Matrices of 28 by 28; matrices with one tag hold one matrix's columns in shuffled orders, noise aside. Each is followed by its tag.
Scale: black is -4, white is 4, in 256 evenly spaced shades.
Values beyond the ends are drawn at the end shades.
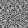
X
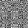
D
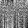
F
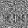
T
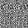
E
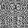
E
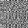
D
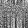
F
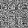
E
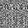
E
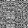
D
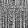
F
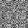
D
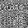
E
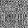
T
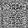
E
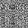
E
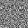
X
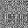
T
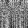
F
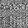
E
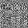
E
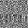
T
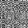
D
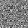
X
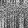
F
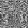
T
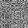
D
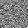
X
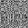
T
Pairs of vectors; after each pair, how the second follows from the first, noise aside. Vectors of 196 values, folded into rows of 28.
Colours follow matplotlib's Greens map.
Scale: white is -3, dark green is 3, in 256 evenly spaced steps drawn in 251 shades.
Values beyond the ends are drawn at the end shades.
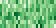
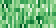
wrapped around.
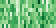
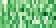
shuffled.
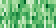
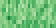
wrapped around, shrunk.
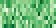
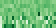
partly zeroed.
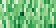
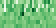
partly zeroed.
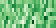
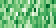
wrapped around.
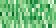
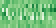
wrapped around, partly zeroed.
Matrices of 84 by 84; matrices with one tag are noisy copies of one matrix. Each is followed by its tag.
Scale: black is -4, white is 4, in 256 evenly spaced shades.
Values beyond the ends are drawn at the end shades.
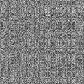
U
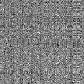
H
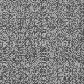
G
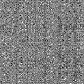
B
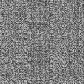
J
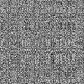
U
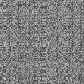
G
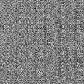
B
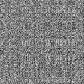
U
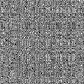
U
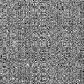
G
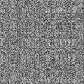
U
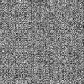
J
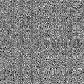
H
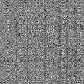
B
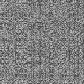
J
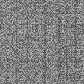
B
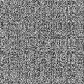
U
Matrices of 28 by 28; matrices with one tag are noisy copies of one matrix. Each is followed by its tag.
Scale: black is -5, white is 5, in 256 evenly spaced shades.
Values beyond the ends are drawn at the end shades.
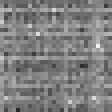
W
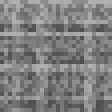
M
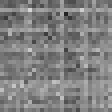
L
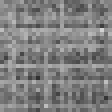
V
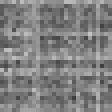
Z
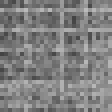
L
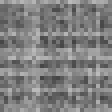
Z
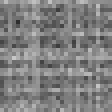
Z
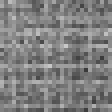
V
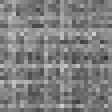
V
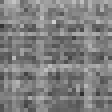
M
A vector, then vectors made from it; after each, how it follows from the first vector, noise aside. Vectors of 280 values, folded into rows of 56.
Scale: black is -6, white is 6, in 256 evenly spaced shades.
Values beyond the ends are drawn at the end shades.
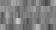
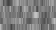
wrapped around.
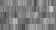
wrapped around.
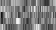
scaled up.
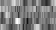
scaled up.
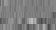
wrapped around, negated, partly zeroed.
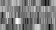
scaled up.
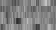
negated.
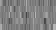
wrapped around, negated, partly zeroed.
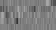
negated, partly zeroed.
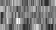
scaled up.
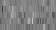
wrapped around, negated, partly zeroed.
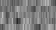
negated.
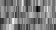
wrapped around, negated, scaled up.
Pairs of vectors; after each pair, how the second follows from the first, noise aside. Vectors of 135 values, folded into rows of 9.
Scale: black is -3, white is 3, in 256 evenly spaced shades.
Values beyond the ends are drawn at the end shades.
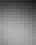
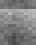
wrapped around, negated, shrunk.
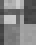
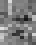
wrapped around, negated, partly zeroed.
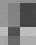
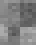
shrunk.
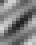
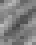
shrunk.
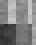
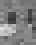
negated, partly zeroed.
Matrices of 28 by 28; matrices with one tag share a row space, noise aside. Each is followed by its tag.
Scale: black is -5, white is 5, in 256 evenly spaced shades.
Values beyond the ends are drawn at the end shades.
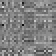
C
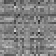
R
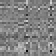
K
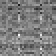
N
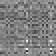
K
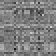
R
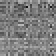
K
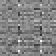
N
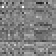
C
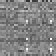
K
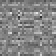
N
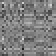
C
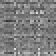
R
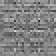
R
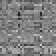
N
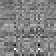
R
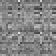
N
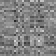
R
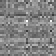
K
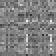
K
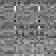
R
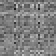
R
